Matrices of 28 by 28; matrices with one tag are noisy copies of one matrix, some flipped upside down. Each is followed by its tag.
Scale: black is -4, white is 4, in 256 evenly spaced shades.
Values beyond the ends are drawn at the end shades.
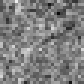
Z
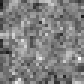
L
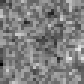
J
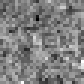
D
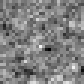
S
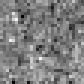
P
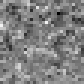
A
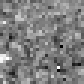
A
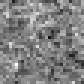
P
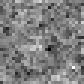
S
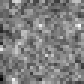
L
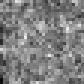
L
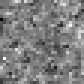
J
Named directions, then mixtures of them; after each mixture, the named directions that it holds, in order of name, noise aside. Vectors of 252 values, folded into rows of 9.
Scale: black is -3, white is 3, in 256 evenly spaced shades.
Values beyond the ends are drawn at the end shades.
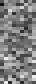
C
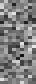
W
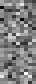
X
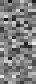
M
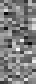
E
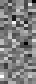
E, M, X.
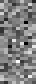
E, M, W.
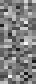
E, X.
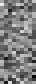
C.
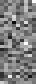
E, M, X.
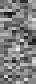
E, M, W.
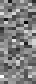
M, W.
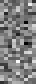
E, M, W.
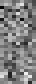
X.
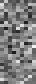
E, W.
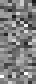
M, X.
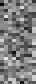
C, M.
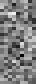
E, W.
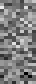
C, X.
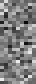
E, W.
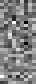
E, M, X.
